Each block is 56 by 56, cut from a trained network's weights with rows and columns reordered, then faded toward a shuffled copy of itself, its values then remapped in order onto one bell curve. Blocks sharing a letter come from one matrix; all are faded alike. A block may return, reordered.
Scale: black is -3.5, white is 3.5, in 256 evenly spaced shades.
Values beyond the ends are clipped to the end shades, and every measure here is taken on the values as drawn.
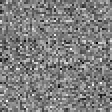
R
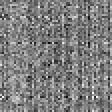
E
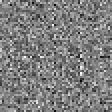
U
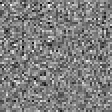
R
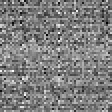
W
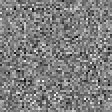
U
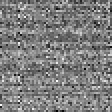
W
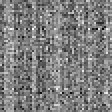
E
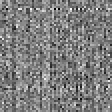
E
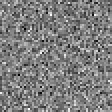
U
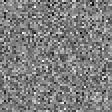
R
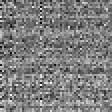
W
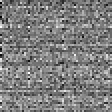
W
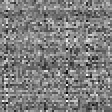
W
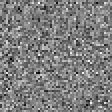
U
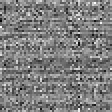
W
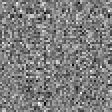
R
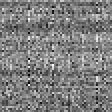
W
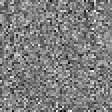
U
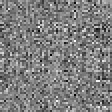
R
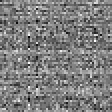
W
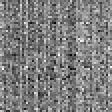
E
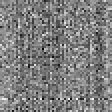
E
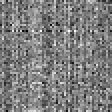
E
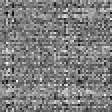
W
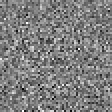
R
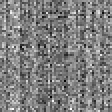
E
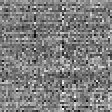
W
